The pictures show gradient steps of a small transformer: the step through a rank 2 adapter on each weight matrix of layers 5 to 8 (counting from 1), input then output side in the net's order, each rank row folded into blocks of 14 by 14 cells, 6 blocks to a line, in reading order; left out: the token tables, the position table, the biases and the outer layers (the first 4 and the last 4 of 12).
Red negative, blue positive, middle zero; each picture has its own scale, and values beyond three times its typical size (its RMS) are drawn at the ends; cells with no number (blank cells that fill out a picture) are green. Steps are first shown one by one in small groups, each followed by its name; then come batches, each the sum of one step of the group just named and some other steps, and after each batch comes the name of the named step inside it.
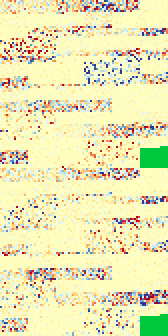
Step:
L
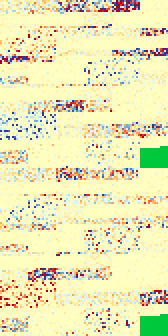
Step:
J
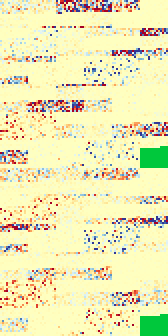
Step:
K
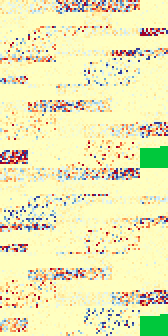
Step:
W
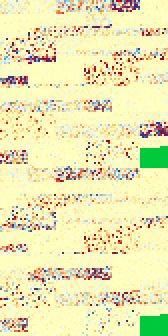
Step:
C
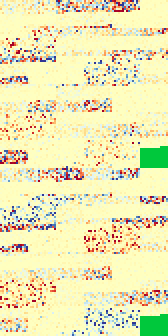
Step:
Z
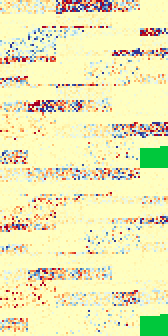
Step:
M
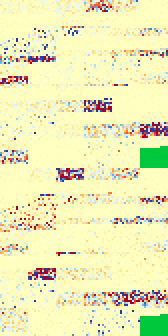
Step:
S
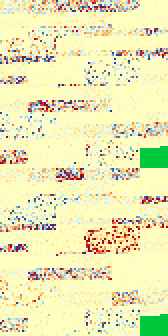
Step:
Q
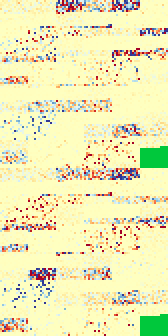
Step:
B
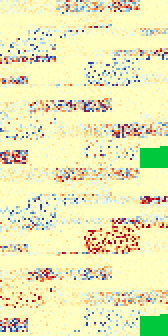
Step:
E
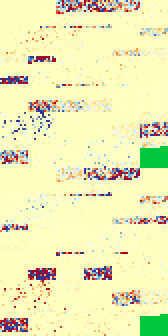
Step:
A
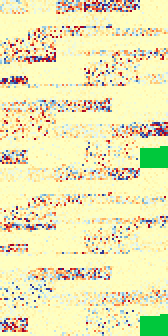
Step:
C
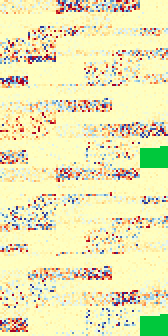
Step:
C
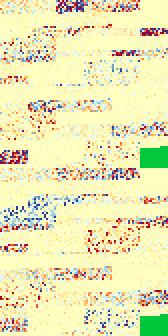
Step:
W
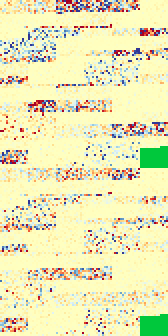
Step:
M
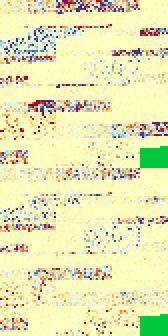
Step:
M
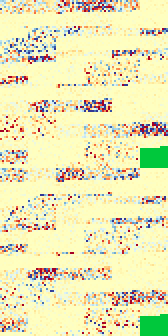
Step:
S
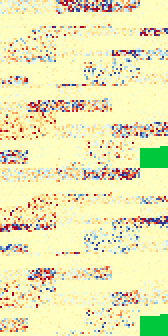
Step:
K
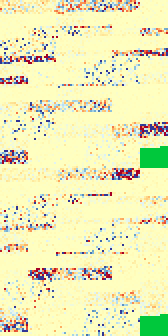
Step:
A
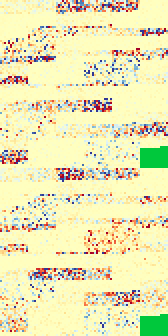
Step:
S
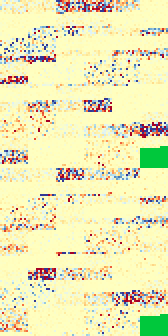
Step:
S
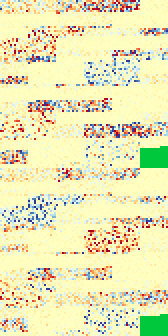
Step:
E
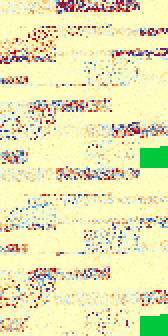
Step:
J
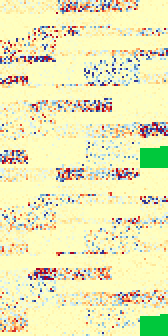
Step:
S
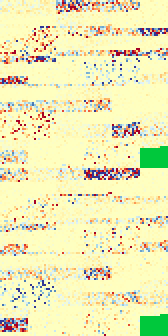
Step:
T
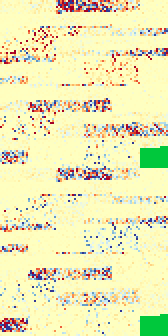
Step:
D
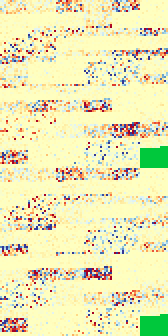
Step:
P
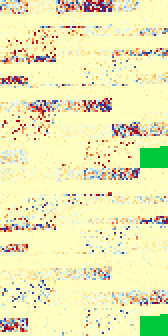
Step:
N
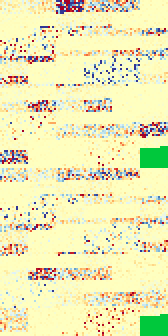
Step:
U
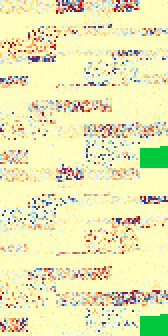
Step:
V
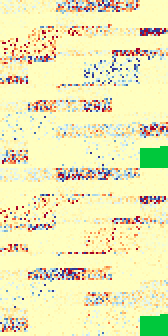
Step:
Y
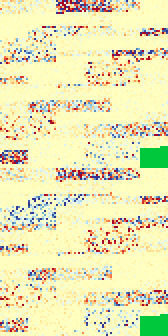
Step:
D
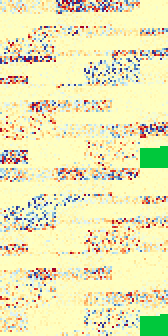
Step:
U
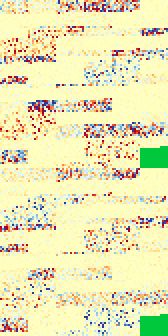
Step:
N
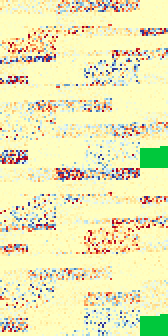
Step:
Y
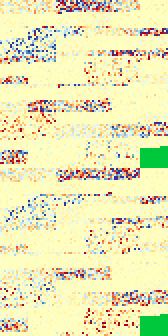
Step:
T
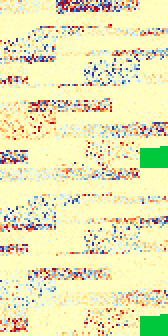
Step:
U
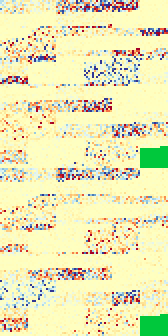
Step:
Y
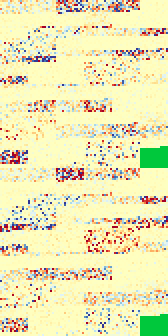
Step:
P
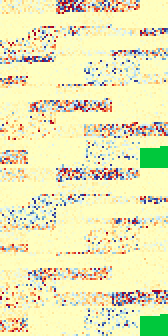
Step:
V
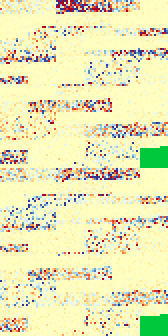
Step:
D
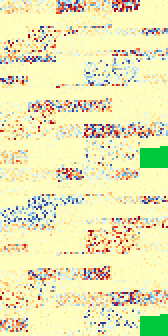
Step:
V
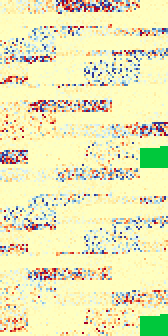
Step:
U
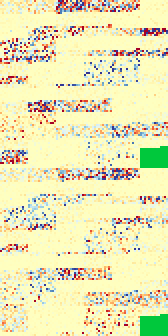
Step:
Y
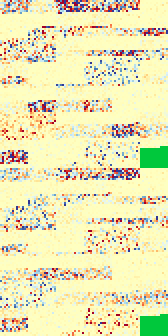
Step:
P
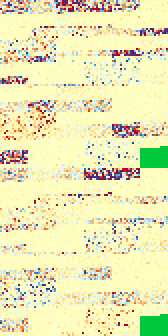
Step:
T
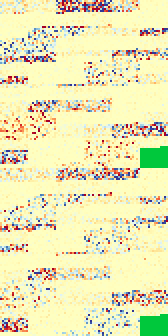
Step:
N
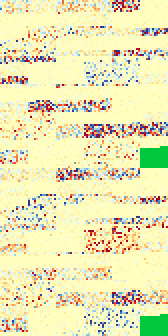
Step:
T
